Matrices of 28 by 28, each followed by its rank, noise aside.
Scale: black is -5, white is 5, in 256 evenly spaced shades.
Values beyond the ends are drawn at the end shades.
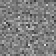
eight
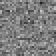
six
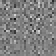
four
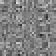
five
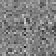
six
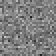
seven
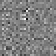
five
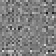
four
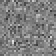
six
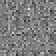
seven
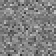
eight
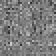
five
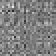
four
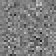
five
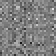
six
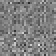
four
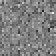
six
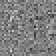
six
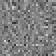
seven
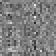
four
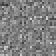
six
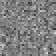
eight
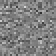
five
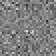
seven
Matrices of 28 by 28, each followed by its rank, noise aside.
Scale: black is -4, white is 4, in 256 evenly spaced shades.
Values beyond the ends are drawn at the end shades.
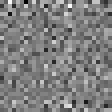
four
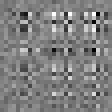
one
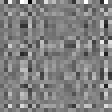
two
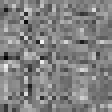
three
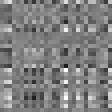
one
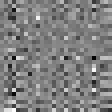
two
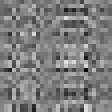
two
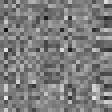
three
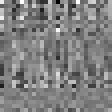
three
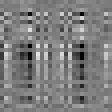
one
